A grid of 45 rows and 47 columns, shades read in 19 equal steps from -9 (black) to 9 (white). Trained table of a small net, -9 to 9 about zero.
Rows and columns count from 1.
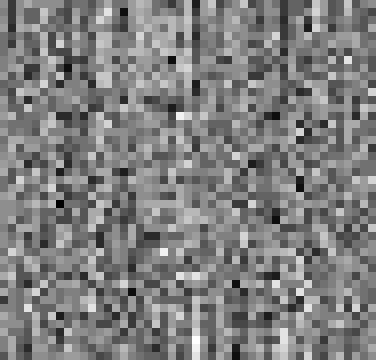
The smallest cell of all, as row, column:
26, 8
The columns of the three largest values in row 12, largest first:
47, 3, 40
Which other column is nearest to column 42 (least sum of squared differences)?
37
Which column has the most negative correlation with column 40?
42
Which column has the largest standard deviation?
25
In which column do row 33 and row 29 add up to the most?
12
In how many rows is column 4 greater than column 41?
17
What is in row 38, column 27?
1
